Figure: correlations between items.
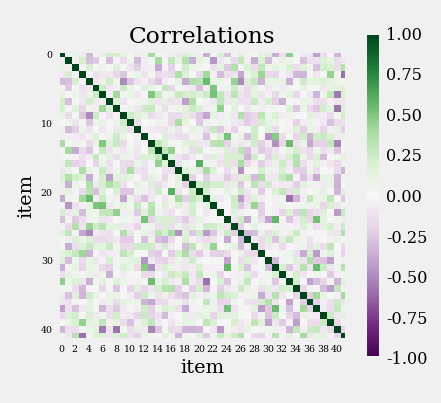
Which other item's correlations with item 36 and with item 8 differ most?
40
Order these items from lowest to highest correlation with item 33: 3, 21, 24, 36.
21, 36, 24, 3
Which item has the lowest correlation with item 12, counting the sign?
30
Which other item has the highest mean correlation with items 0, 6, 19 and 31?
8
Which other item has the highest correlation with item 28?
22
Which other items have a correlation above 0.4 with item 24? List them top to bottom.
12, 31, 37
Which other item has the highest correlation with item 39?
3
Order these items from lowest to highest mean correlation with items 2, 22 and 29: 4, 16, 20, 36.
16, 20, 4, 36
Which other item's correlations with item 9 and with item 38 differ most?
4
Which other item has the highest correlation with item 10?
17
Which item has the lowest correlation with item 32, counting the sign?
7
